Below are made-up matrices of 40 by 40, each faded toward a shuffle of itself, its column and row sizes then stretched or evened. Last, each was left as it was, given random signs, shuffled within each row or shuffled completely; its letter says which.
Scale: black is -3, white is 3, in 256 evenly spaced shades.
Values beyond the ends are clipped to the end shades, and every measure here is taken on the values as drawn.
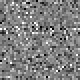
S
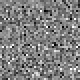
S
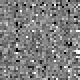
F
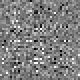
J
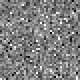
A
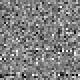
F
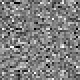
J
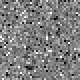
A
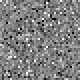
A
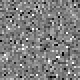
A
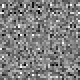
J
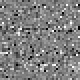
S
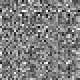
J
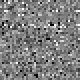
S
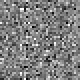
F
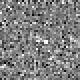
S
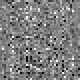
F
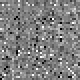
F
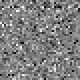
S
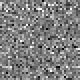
S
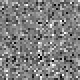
F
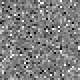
A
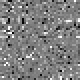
J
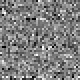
S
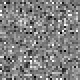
F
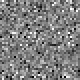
S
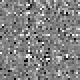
F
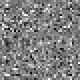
J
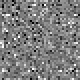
F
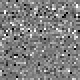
S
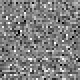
S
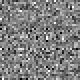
J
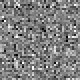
F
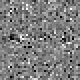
F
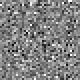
F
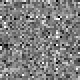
F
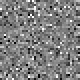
J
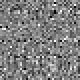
J
